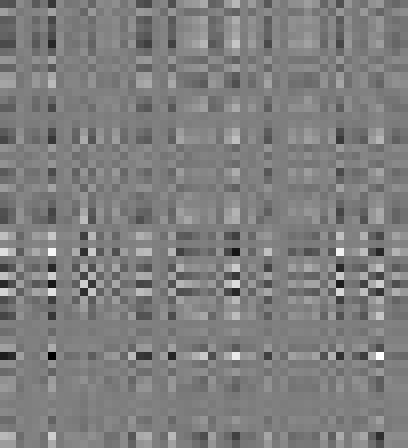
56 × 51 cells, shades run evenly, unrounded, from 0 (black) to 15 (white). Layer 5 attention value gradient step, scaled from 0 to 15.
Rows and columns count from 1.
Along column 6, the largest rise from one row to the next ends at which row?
37
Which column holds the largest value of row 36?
30
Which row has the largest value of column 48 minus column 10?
45
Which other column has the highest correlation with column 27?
36
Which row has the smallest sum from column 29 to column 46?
11
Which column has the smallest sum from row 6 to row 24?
7
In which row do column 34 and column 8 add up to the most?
32
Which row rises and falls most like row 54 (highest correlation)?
51
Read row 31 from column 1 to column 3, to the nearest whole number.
8 8 7
